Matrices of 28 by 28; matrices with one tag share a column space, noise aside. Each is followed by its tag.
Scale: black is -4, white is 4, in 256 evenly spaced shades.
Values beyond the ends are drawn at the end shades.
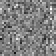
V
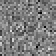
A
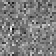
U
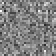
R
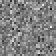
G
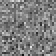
A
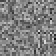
V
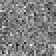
R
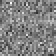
R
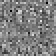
R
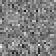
R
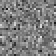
G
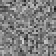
V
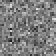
G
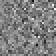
G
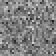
V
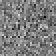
G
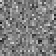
V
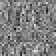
R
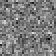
V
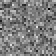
G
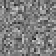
V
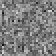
R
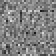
R
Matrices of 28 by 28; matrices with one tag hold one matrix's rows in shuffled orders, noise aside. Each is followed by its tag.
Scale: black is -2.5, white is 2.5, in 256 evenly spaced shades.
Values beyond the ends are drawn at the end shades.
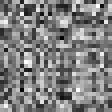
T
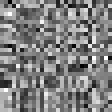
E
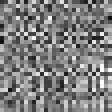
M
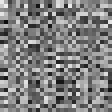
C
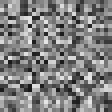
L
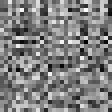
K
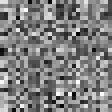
C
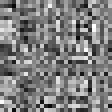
E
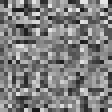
K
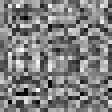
K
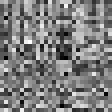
T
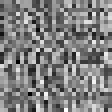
M
